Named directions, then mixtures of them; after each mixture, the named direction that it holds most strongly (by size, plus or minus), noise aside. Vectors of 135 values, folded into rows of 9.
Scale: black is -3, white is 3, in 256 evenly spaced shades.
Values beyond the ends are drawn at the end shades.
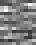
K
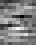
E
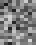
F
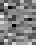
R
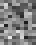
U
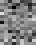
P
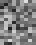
F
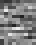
E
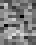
U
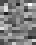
K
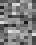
P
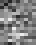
E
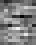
E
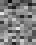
P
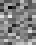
R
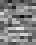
E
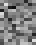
R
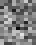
F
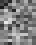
F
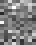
P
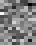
P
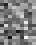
U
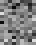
P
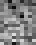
P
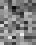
U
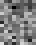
P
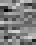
K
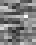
E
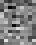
R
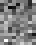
P
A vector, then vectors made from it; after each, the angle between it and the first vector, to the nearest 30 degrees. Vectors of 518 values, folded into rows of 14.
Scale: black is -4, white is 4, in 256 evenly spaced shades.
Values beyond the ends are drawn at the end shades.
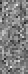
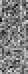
150 degrees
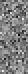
60 degrees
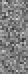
60 degrees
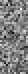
90 degrees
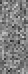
30 degrees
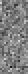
150 degrees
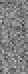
60 degrees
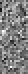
30 degrees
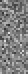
90 degrees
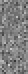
120 degrees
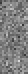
60 degrees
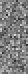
120 degrees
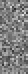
90 degrees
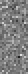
120 degrees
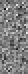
60 degrees
